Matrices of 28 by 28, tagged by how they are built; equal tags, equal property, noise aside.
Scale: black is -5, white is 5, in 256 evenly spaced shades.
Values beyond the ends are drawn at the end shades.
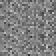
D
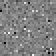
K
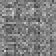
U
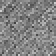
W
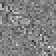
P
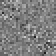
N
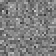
U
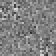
N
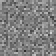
D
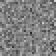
D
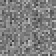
D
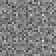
D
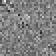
N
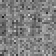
U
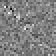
P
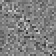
P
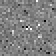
K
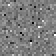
K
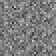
D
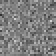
D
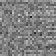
U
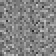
D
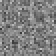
U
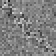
P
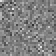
N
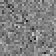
N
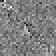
P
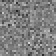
N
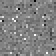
K
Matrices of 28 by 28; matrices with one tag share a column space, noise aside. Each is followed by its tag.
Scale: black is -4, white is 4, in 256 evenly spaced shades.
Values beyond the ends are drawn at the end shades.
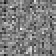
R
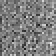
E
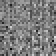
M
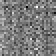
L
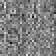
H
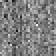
H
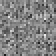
H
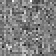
R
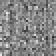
M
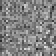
M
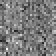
M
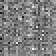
L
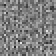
M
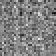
L
